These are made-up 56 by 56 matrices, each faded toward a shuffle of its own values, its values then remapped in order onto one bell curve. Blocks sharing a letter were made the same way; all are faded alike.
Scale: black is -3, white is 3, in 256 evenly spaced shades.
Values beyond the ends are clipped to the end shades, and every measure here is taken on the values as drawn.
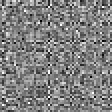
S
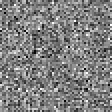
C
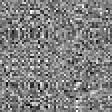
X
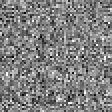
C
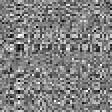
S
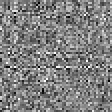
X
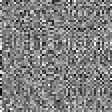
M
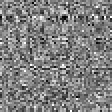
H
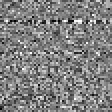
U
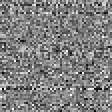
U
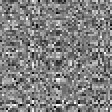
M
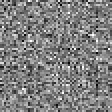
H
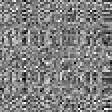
S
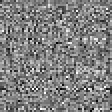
U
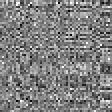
M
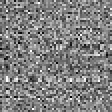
H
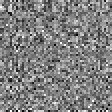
H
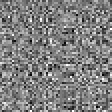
M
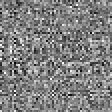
H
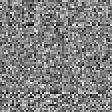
U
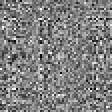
H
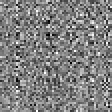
X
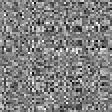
M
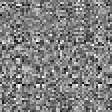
H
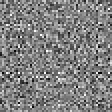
X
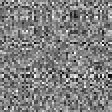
X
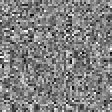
C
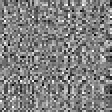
M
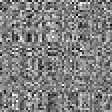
M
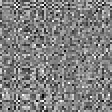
M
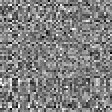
M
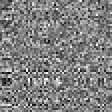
X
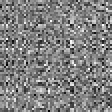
M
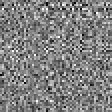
X
